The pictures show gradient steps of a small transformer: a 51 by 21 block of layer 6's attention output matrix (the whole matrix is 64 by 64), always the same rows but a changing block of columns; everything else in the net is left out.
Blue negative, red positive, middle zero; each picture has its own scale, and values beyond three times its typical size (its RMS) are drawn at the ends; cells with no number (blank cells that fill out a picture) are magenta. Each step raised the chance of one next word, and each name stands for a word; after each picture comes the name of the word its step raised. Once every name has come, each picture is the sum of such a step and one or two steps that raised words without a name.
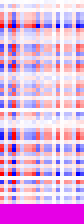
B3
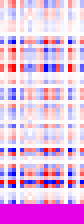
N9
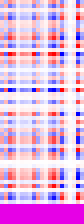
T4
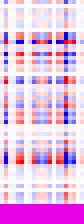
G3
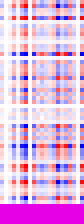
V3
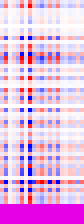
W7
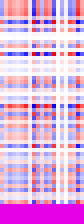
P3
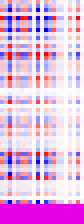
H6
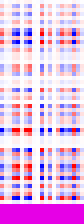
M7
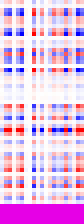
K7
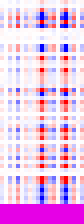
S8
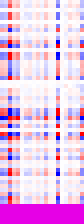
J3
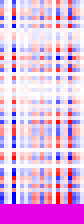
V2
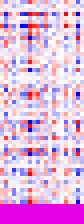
B3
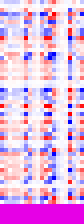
P3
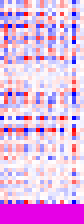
J3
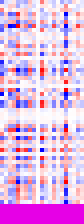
S8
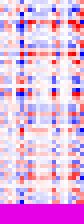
P3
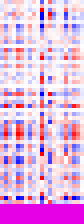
B3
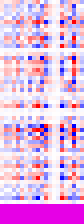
S8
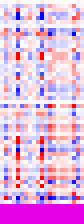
T4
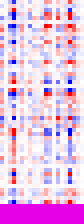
J3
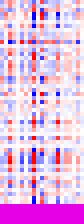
G3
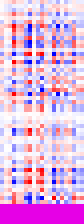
W7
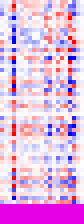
K7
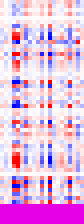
G3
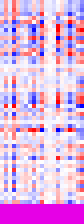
P3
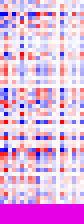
P3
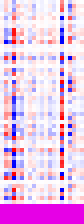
M7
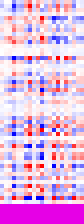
V3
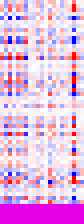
N9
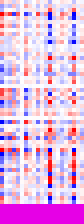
M7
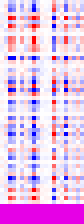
S8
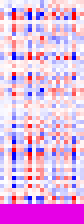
T4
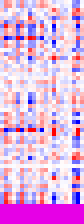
V2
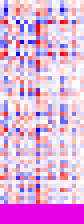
P3
